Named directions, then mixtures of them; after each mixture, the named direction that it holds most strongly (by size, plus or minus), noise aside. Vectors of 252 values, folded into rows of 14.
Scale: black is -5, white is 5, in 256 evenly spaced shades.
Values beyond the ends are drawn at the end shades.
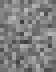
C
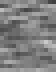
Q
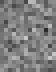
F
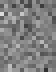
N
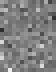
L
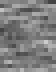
Q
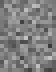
C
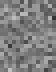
C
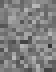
C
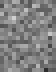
C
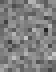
F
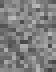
C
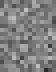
C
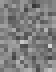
C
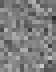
F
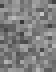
C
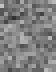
C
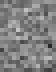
C
